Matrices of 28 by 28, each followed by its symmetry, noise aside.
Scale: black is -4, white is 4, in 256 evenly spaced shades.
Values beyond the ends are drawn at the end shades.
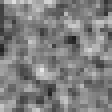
antisymmetric.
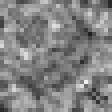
symmetric.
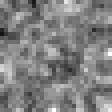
symmetric.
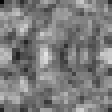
mirrored top to bottom.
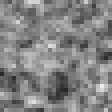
no symmetry.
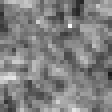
antisymmetric.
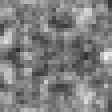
mirrored top to bottom.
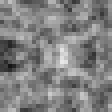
mirrored top to bottom.
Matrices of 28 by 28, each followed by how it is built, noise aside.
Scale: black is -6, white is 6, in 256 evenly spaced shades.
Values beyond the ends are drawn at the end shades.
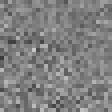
lower triangular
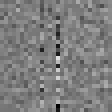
uneven columns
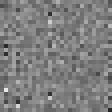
uneven columns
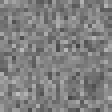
blocks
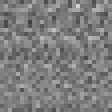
repeating columns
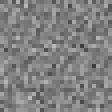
repeating columns
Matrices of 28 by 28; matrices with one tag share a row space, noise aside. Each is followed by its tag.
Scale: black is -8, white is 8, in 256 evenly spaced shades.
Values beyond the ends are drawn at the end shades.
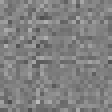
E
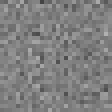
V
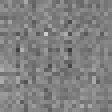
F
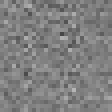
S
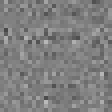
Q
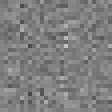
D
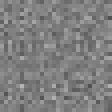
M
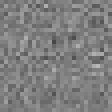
Q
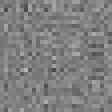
Q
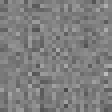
V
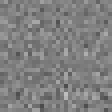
V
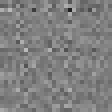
F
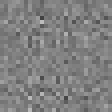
V
